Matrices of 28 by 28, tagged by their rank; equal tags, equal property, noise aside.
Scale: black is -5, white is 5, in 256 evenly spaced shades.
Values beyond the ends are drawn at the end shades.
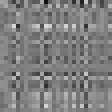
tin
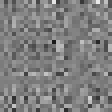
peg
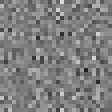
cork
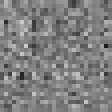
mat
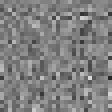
mat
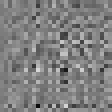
peg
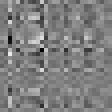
tin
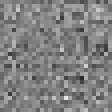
cork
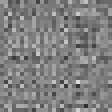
peg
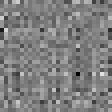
peg
